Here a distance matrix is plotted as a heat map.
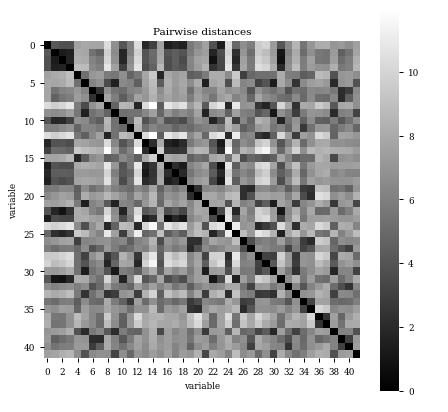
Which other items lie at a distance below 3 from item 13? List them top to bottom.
0, 14, 16, 17, 18, 23
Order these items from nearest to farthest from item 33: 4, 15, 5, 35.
5, 15, 4, 35
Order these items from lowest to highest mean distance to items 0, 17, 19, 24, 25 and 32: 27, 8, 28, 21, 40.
27, 40, 21, 28, 8
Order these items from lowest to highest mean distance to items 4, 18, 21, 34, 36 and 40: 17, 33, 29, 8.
17, 33, 29, 8
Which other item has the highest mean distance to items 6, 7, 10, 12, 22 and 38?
14
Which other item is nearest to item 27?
19
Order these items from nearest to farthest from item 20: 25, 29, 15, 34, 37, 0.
34, 15, 0, 29, 25, 37
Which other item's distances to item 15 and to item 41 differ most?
4
